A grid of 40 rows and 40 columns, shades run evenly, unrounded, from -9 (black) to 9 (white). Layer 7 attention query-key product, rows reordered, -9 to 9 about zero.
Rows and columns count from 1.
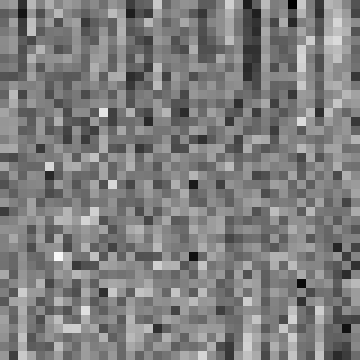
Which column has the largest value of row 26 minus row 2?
15
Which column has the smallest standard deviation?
24
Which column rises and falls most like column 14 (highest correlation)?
39
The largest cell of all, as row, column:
29, 7
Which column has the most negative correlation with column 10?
38
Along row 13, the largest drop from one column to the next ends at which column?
13
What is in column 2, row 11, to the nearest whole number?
4
